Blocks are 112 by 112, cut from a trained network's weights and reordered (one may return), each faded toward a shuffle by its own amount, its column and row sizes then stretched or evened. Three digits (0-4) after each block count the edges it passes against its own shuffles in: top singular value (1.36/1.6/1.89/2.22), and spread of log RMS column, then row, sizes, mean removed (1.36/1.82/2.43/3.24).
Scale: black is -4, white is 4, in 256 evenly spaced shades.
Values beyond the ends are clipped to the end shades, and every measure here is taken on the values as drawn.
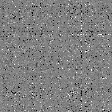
1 2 2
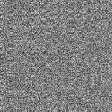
4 1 1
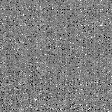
1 0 2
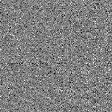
2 2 0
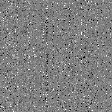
0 3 1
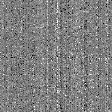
3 3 1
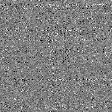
0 2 3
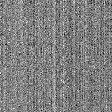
4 1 1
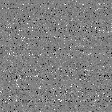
0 1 3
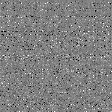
0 0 3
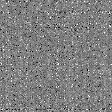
0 2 2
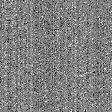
2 0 0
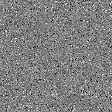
0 1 2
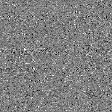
0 1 3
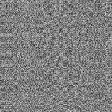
4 0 1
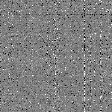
2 3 0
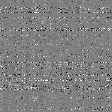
1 1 4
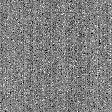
2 0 0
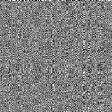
4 3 2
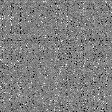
1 2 0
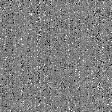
0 3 0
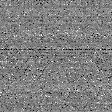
2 0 2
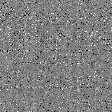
0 0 2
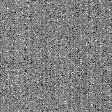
1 0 0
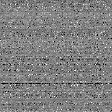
3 1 3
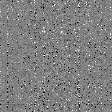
0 3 0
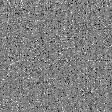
0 0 1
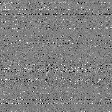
1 1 4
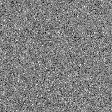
1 0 0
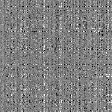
4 3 3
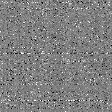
1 0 3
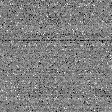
2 0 1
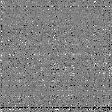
3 2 3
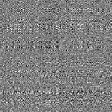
4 2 4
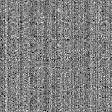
4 0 2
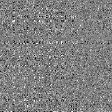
3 3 3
